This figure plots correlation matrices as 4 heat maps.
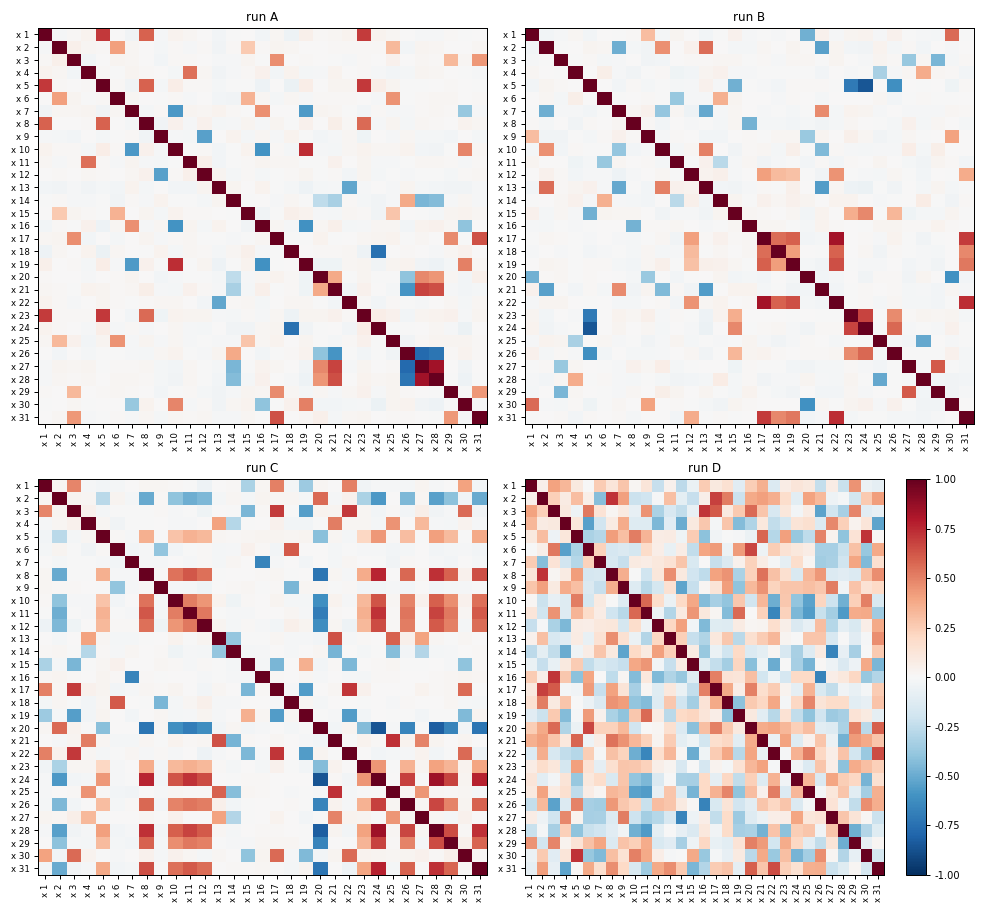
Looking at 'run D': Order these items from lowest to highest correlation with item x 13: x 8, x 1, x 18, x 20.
x 1, x 20, x 18, x 8
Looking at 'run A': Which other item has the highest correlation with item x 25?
x 6
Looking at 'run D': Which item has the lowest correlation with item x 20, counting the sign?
x 15
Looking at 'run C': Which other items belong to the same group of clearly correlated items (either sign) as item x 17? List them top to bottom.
x 1, x 3, x 15, x 19, x 22, x 30
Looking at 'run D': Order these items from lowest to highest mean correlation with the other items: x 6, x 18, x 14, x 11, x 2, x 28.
x 28, x 14, x 11, x 6, x 18, x 2
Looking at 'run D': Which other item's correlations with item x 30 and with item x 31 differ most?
x 22
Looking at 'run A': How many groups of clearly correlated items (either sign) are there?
9
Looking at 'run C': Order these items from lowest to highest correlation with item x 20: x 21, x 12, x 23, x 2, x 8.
x 8, x 12, x 23, x 21, x 2
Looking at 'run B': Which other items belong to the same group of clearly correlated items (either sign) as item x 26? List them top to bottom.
x 5, x 15, x 23, x 24
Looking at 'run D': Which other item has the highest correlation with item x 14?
x 12
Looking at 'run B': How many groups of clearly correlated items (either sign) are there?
8
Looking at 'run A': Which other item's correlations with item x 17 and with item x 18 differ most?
x 24
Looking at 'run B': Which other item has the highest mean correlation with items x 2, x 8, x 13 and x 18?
x 10
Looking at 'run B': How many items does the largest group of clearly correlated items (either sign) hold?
6
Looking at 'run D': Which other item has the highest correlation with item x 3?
x 16
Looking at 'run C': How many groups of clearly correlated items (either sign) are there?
5
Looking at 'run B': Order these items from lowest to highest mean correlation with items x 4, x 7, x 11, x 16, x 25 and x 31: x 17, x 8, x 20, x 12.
x 8, x 20, x 12, x 17
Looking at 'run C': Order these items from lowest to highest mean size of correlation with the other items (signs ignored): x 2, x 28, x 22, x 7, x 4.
x 7, x 4, x 22, x 2, x 28
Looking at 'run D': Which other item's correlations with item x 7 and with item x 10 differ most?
x 30
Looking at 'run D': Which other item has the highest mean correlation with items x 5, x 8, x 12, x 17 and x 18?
x 2
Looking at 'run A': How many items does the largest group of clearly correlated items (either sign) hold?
6
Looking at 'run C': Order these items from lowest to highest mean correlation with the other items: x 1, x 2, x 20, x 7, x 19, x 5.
x 20, x 2, x 19, x 7, x 1, x 5
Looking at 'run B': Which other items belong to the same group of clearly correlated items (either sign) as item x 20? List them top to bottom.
x 1, x 9, x 30
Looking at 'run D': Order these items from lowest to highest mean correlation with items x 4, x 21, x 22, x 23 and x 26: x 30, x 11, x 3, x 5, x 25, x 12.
x 11, x 3, x 12, x 25, x 30, x 5
